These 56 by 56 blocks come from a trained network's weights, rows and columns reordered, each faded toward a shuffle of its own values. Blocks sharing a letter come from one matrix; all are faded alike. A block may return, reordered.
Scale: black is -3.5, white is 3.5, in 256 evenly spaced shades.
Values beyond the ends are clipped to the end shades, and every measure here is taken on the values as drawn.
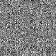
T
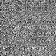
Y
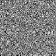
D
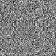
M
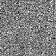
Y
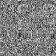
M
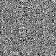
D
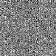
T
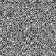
M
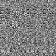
Y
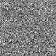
Y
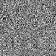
D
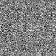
Y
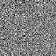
T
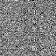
D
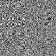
T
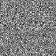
Y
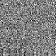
M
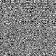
Y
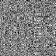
T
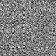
M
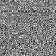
Y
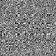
T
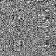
T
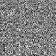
T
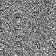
D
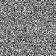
Y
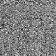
D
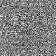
Y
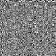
T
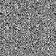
D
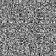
Y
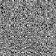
T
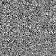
D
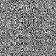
M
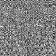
M
